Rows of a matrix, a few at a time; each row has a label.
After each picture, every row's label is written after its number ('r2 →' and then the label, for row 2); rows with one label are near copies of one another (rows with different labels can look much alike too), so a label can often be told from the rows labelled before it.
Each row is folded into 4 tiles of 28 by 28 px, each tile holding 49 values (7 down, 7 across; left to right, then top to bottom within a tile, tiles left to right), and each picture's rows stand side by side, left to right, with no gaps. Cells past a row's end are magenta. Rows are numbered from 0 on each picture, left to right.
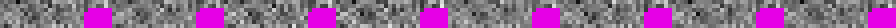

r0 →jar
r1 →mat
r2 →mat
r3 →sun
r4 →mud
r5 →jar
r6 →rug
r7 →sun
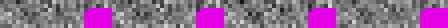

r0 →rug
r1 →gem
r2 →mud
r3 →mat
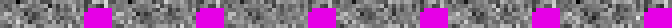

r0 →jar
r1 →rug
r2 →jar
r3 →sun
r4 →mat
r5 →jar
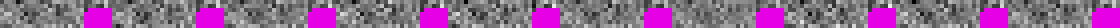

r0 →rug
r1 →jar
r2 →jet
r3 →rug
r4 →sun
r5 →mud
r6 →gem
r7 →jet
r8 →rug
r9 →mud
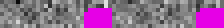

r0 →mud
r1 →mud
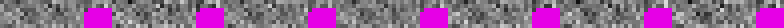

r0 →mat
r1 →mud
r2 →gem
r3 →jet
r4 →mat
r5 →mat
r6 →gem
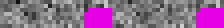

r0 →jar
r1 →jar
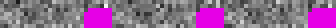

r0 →jet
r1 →gem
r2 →jet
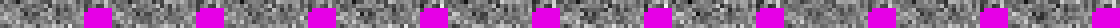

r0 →mud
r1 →gem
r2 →rug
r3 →jet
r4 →gem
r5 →jet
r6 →rug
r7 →jet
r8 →mat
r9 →jar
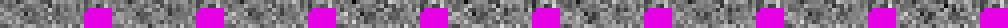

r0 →sun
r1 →mud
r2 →sun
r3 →rug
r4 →sun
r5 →jar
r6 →mud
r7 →jet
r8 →mat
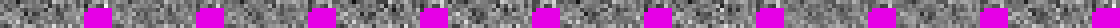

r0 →jet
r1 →jet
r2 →jar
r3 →mud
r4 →mat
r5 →rug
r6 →mud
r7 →mud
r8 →jar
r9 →sun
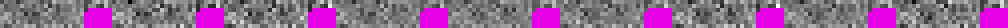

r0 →gem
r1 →rug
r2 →jet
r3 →gem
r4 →mud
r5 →jet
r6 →jet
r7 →jar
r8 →jar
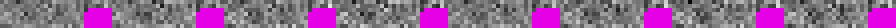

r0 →rug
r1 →gem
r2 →jet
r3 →gem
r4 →mud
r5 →jet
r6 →jar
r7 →jar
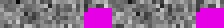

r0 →jar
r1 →jar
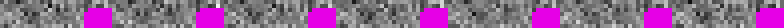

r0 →mat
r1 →jet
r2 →mat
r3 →jar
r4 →rug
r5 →mud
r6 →jar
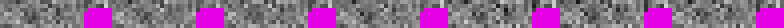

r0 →jar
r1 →gem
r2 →gem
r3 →jar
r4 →mud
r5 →jar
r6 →rug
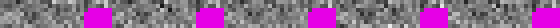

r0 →jar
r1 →mat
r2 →jet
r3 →jet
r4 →gem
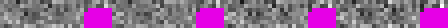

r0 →jet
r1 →gem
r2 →jet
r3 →jet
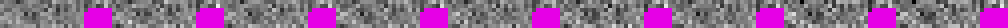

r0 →mud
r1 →jet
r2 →sun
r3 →sun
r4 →mat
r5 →jet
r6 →jet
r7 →gem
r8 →sun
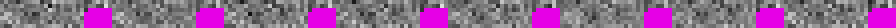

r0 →gem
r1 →gem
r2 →rug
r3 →mud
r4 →jar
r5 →jar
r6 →jet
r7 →gem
